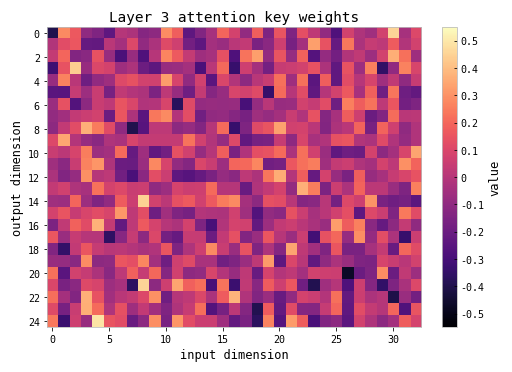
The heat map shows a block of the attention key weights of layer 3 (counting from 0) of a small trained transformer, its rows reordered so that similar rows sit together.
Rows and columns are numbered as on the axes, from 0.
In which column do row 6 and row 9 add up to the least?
17
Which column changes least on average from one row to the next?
28
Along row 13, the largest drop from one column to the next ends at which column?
24
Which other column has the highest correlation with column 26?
1
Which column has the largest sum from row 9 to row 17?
22
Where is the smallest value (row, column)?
20, 26
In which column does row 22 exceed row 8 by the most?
16
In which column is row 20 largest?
29
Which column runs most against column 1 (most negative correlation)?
21
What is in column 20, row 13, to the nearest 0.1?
0.1
